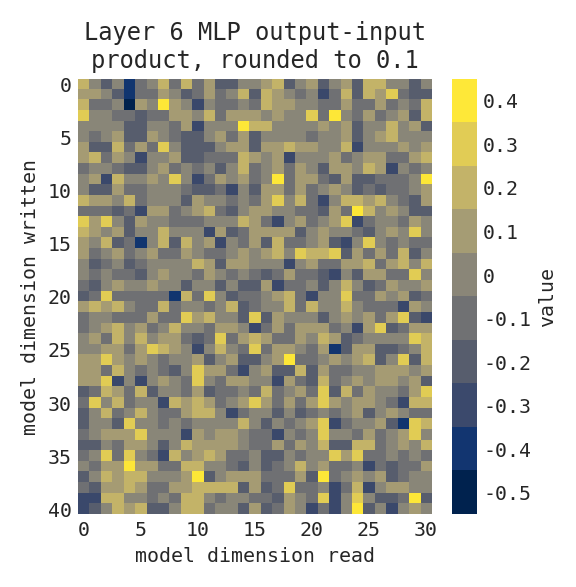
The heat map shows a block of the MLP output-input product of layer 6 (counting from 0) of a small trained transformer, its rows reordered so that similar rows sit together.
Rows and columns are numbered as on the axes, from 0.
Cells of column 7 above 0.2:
2
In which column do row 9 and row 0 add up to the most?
17
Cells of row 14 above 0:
12
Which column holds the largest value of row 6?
7
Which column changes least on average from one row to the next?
6
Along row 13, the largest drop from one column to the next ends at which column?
24
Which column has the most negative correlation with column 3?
11
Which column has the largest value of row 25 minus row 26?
15
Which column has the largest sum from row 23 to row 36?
21
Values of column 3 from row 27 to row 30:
0.2 -0.3 0.1 0.2
